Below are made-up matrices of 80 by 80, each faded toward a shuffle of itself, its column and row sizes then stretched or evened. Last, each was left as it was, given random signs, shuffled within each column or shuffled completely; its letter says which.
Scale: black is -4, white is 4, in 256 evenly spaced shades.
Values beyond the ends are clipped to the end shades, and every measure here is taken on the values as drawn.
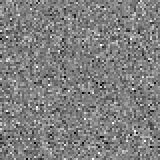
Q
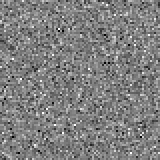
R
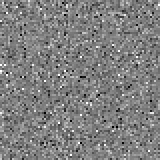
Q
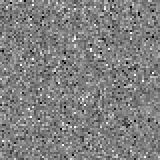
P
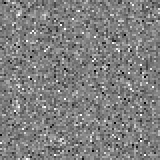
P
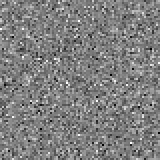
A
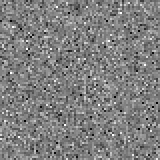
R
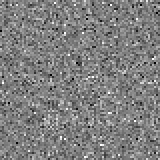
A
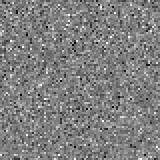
R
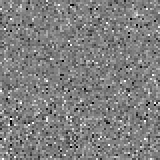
Q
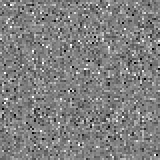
A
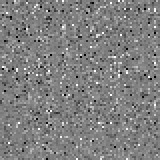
Q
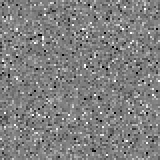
R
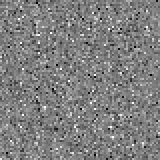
P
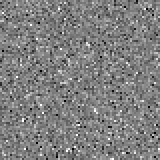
R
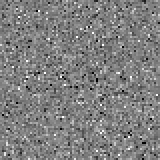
P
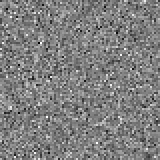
P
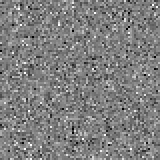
Q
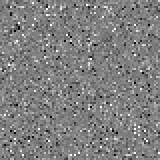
Q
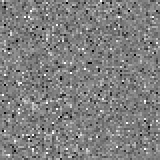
Q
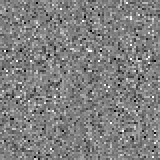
A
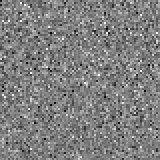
A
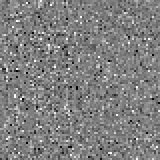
A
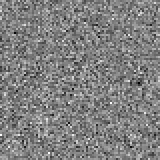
Q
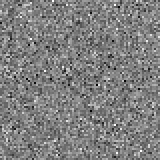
R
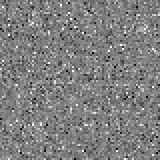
A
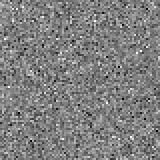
R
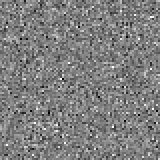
Q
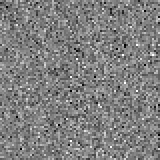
P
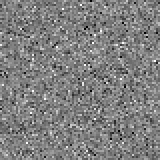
P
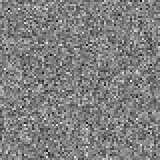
A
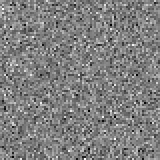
A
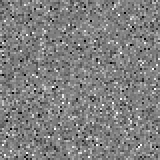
R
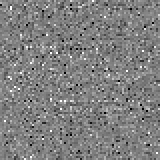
A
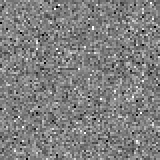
P
